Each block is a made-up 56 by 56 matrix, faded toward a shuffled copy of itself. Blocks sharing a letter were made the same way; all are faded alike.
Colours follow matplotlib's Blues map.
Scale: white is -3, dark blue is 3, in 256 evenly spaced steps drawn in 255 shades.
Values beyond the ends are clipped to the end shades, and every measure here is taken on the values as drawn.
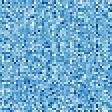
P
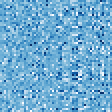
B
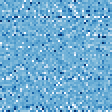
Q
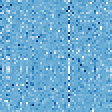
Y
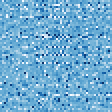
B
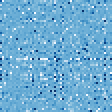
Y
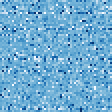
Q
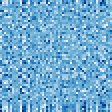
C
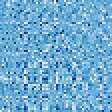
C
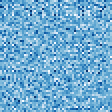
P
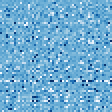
B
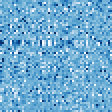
Q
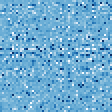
Q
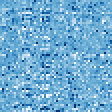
Q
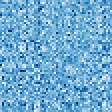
P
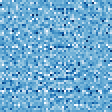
B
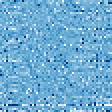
B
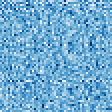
P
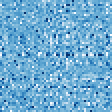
B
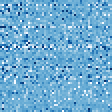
Q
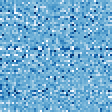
B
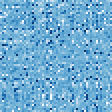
Y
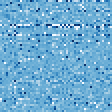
B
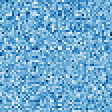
P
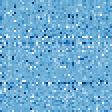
Q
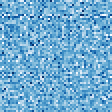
P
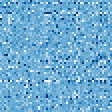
Q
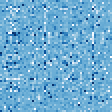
Y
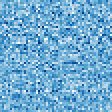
P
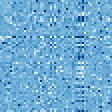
Y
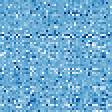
B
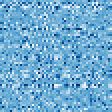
B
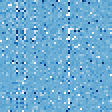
Y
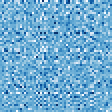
C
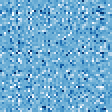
Y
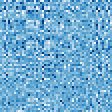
C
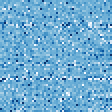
Q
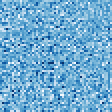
P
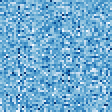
P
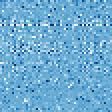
B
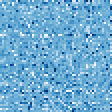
Q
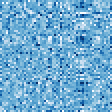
C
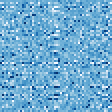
C
